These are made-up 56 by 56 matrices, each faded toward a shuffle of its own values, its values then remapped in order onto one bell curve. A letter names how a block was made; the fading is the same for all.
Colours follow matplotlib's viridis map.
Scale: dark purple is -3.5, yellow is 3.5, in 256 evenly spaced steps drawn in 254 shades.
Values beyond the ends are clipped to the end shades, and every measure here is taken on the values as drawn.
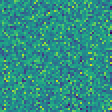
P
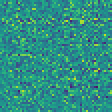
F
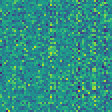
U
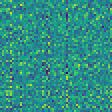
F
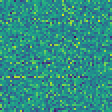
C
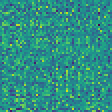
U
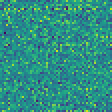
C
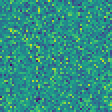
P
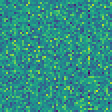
P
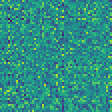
U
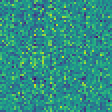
U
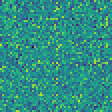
C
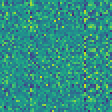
F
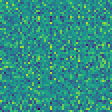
U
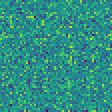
C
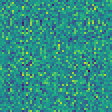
U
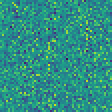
P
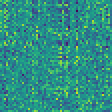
U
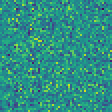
C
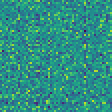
U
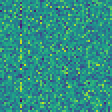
P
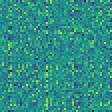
F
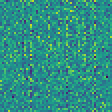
U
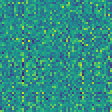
F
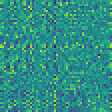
F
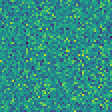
P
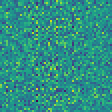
U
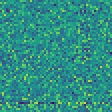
C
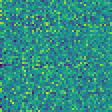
C
